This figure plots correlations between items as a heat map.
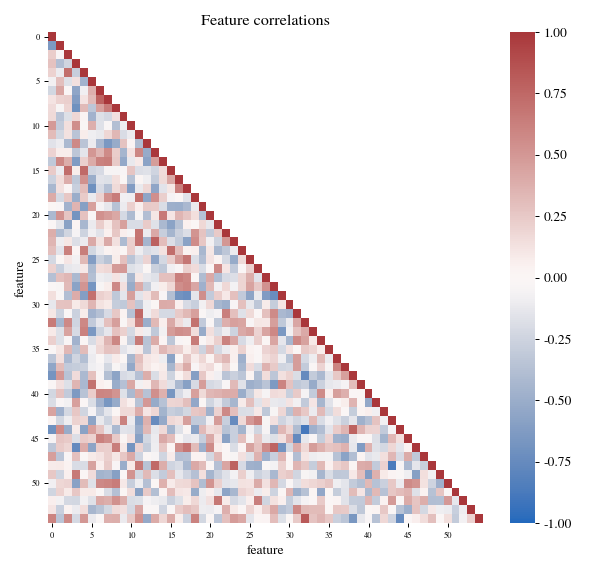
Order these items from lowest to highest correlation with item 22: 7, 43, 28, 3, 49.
43, 49, 3, 7, 28
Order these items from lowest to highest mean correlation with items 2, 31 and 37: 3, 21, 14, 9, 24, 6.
3, 21, 6, 9, 24, 14
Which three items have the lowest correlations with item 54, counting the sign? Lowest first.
44, 38, 12
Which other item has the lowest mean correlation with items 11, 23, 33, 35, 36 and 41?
45
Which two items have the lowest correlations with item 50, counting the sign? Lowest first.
3, 49
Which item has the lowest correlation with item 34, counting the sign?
51
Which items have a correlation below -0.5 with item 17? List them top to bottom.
5, 10, 13, 23, 29, 39
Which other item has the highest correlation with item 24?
15
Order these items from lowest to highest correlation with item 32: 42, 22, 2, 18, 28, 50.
50, 42, 22, 28, 2, 18
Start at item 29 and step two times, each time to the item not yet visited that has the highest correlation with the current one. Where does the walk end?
39
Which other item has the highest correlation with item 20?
14
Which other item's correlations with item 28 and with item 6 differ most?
5
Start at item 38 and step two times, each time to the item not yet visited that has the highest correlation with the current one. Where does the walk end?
1
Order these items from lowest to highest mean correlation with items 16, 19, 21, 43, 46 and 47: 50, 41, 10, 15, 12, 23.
23, 10, 15, 41, 12, 50
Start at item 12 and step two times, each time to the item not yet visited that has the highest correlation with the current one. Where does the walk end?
49
